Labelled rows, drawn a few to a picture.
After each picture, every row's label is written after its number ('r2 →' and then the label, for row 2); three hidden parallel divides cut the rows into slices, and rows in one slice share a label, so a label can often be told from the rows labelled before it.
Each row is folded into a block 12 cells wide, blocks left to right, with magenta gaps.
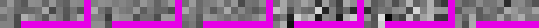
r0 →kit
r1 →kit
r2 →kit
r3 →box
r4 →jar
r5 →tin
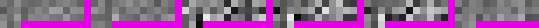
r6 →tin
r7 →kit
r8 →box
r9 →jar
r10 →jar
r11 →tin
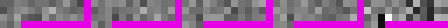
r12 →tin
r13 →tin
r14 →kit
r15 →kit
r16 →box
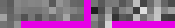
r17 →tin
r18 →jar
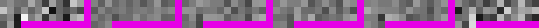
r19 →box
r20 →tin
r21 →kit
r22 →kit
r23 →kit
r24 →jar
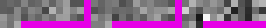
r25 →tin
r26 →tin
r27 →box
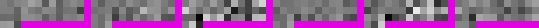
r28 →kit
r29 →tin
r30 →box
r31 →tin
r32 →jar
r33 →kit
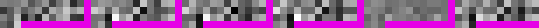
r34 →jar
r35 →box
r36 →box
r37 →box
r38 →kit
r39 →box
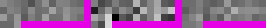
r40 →tin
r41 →jar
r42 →tin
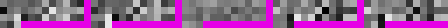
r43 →jar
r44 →jar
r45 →kit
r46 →box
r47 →box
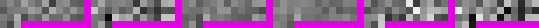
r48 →tin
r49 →box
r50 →kit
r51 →kit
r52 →jar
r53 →box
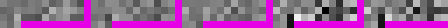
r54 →tin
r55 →kit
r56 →kit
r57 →box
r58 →box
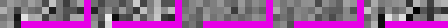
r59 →box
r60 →jar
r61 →kit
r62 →kit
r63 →box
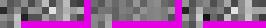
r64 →jar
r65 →tin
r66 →jar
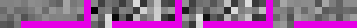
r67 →tin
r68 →jar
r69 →jar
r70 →kit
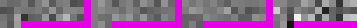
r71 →tin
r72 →kit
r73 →kit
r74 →box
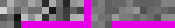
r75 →box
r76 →kit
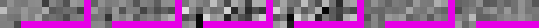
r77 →kit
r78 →kit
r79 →box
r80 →box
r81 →kit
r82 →tin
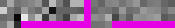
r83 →box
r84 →tin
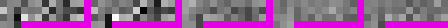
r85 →box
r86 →box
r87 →kit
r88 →tin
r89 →kit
